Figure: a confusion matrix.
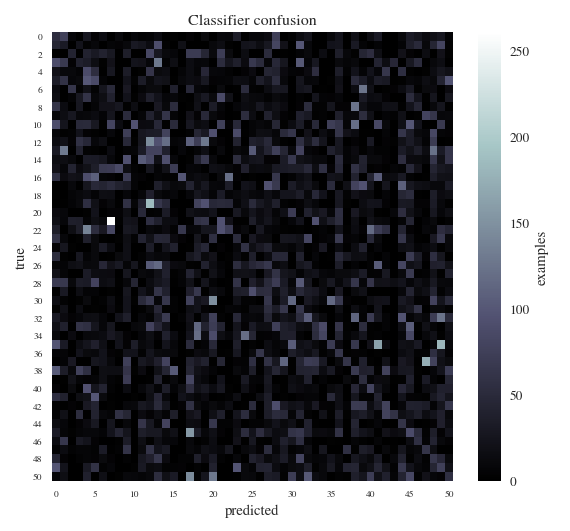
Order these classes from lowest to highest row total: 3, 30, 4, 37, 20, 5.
20, 4, 5, 3, 30, 37
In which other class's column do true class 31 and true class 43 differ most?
42
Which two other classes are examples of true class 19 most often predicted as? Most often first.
12, 18
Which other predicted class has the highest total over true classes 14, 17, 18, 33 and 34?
45
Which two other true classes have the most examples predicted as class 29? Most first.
37, 31
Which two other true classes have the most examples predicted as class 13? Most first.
3, 26
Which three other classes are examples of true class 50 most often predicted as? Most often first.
17, 20, 32
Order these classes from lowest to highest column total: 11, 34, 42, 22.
22, 34, 42, 11
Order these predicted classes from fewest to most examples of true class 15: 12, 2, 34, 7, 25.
25, 12, 2, 34, 7
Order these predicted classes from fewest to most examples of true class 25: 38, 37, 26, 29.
26, 38, 37, 29
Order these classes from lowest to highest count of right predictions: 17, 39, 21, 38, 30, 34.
17, 39, 38, 34, 21, 30
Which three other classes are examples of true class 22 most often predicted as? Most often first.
4, 40, 21
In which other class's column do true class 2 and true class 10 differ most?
38
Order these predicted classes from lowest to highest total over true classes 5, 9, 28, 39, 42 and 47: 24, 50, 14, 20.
20, 24, 14, 50
